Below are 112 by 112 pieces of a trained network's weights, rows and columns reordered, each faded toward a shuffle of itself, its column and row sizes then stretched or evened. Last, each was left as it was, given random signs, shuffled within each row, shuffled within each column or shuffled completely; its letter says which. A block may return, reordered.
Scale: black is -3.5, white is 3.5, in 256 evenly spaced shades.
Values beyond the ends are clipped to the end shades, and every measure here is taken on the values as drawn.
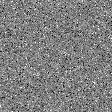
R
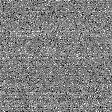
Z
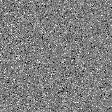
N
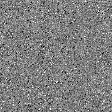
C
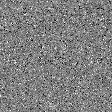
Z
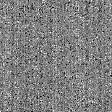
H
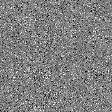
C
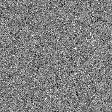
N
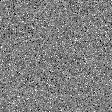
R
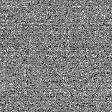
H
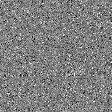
C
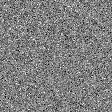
R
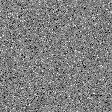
R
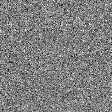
C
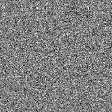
H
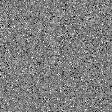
C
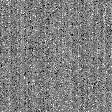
N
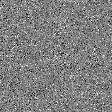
N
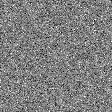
R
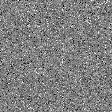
N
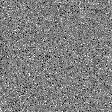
Z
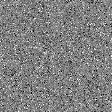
C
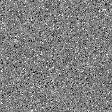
C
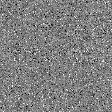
C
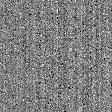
N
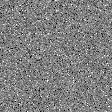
Z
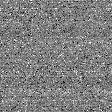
Z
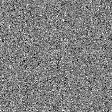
C
